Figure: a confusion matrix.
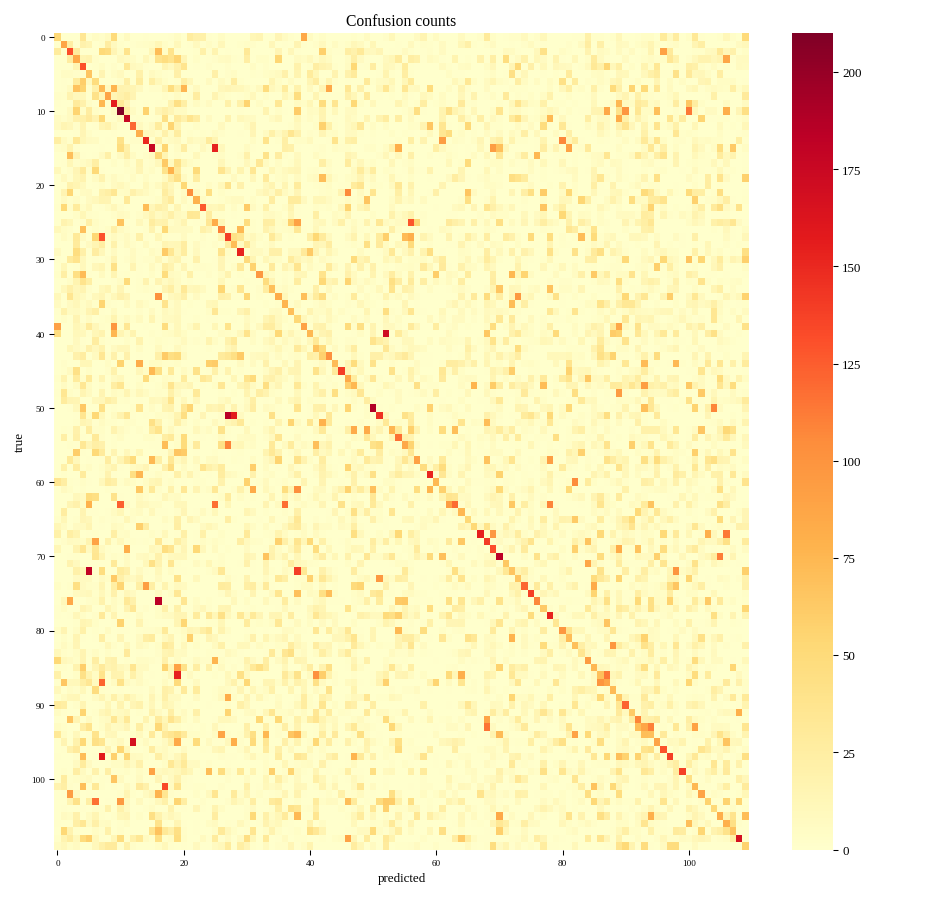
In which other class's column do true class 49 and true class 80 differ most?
54
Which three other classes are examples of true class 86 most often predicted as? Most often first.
19, 87, 41
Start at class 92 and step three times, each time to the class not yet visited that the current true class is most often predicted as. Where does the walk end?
4
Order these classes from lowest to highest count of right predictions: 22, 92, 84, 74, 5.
5, 22, 84, 92, 74
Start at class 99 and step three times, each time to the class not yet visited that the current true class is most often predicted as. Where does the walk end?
56
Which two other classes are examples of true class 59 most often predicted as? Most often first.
13, 70
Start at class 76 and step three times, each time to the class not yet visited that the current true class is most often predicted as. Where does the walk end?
96
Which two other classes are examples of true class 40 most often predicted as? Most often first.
52, 9
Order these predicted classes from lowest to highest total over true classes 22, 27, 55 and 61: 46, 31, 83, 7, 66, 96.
66, 96, 46, 31, 83, 7
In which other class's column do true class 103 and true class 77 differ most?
6
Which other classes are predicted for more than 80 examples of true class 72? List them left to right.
5, 38, 98
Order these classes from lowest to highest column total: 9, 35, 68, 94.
35, 68, 94, 9
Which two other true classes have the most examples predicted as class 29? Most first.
26, 43
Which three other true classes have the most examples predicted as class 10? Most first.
63, 103, 25
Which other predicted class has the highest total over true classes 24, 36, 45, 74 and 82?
72
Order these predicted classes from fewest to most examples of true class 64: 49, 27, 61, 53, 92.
27, 61, 49, 53, 92
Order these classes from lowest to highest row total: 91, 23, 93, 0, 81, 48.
0, 48, 91, 81, 23, 93
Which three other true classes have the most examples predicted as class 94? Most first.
93, 105, 63
